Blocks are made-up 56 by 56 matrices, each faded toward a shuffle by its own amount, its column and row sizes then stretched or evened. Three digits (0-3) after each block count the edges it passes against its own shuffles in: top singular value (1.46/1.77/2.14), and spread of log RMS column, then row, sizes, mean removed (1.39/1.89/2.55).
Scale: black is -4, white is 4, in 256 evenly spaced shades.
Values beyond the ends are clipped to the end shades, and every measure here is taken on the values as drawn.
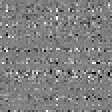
0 2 3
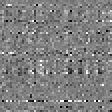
3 1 3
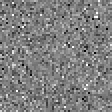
0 1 0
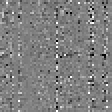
1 3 1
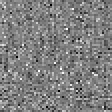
2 0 0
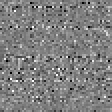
2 0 3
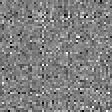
2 1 2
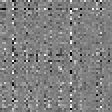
3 3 2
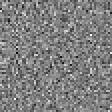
2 1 0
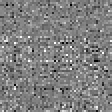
2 1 2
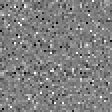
1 0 0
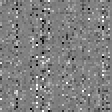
0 3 0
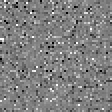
0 0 2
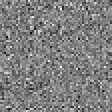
2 1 1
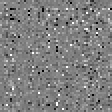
1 2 1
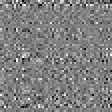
3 1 3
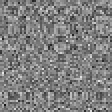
3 0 1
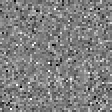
0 1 0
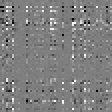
3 3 3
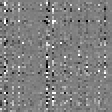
2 3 2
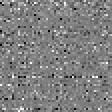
1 1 3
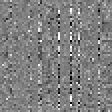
3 3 0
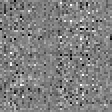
1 3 1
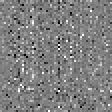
2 1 0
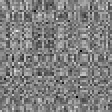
3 1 1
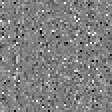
0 2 0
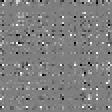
0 3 3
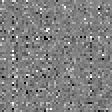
2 2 2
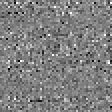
1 1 2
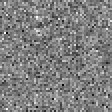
0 0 0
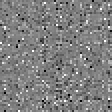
2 2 0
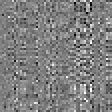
3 3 0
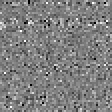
1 0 2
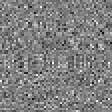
2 0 1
